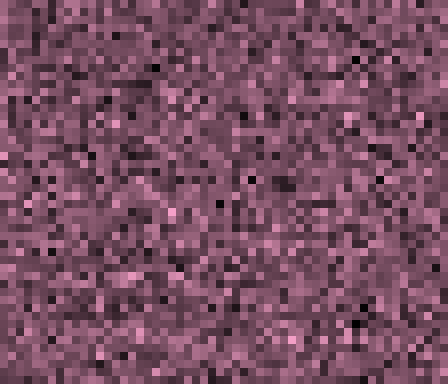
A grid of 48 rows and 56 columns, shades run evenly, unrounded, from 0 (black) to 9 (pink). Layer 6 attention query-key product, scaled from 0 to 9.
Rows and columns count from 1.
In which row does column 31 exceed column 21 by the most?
38
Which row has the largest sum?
43
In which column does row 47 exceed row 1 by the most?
53
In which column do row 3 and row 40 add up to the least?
47
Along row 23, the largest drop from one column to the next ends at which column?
32
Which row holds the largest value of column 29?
37
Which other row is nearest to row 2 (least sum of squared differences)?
5
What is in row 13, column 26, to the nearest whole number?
2
